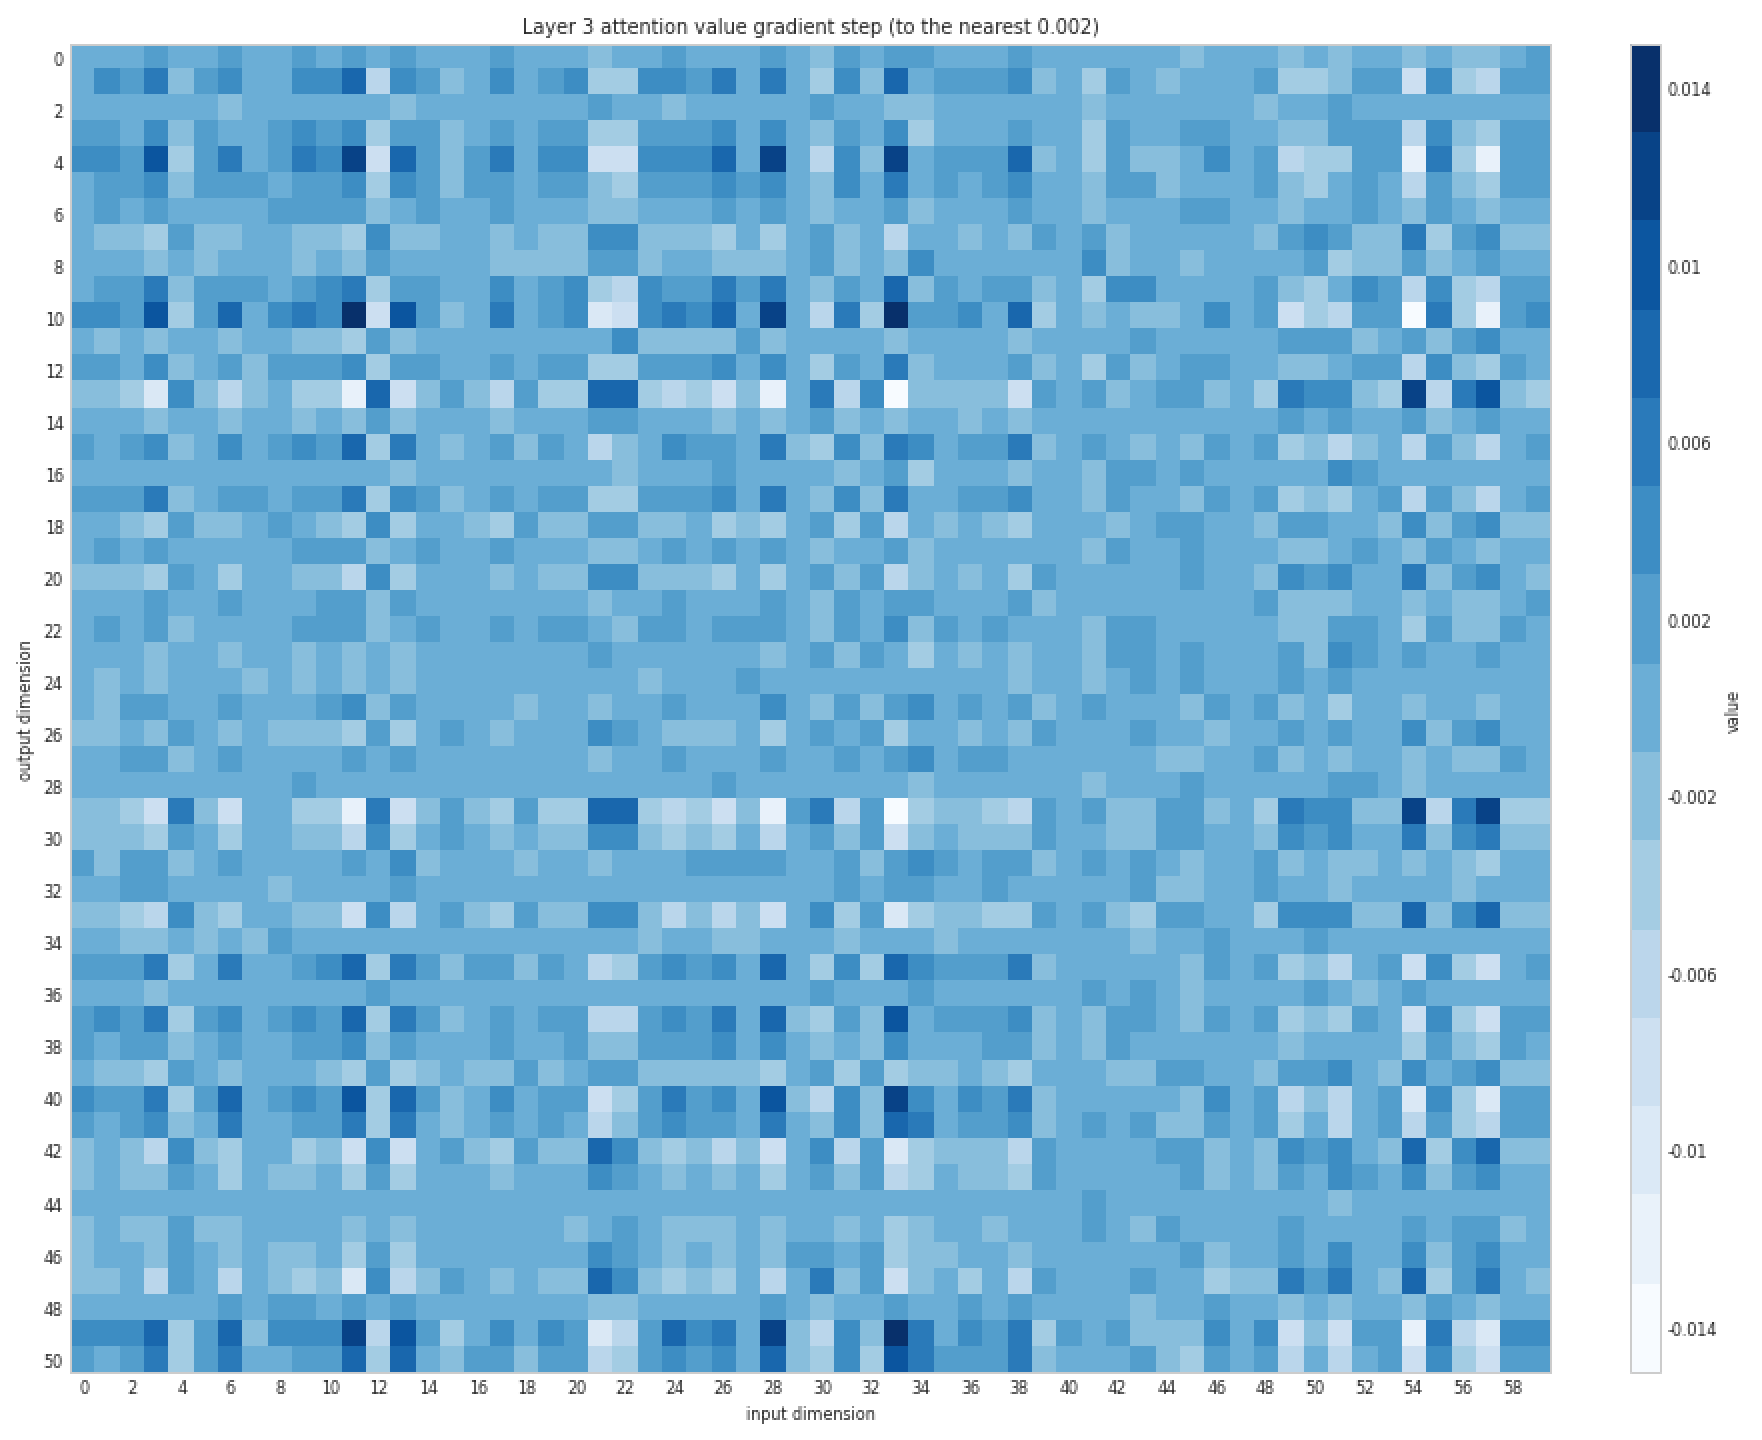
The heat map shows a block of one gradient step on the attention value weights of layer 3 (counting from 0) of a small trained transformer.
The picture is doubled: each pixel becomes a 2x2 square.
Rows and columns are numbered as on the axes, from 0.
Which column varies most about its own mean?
33
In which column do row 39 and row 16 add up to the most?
51
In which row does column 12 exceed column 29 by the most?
13
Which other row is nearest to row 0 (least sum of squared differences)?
21
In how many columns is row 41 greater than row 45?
30
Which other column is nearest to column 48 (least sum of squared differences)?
2
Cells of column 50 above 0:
14
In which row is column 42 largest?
9
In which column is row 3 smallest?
54
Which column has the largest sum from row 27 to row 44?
50
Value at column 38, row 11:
-0.002
